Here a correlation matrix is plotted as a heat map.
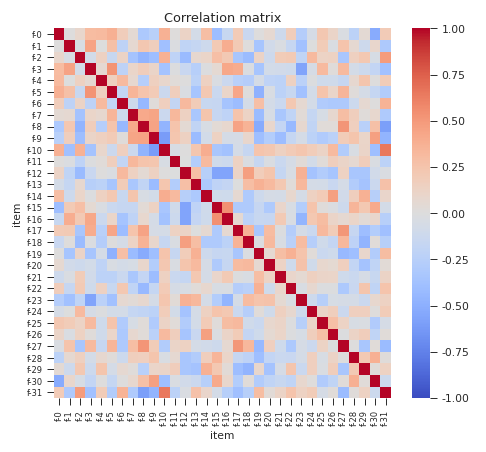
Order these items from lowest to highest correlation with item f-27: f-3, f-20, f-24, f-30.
f-24, f-30, f-20, f-3
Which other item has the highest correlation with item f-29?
f-14
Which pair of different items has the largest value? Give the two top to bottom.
f-10, f-31
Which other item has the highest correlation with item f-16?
f-15
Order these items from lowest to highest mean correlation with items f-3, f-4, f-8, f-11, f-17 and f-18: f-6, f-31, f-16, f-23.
f-31, f-6, f-23, f-16
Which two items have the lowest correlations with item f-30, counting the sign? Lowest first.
f-0, f-10
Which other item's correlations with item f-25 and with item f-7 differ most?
f-9
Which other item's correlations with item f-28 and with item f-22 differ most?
f-19
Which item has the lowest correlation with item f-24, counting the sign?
f-12
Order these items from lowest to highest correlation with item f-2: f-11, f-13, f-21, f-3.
f-11, f-3, f-13, f-21
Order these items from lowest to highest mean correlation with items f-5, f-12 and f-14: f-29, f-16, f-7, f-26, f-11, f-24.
f-16, f-24, f-29, f-26, f-11, f-7
